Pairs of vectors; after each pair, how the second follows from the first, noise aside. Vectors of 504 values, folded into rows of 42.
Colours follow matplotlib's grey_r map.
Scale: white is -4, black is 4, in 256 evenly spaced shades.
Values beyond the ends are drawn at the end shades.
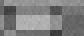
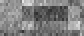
reversed, negated.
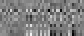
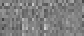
wrapped around, negated, shrunk.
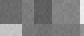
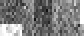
scaled up.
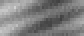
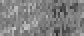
wrapped around, negated, partly zeroed.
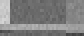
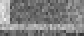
copied.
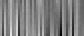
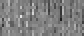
wrapped around, negated, partly zeroed.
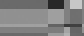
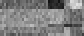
copied.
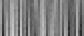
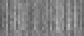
wrapped around, negated, shrunk.
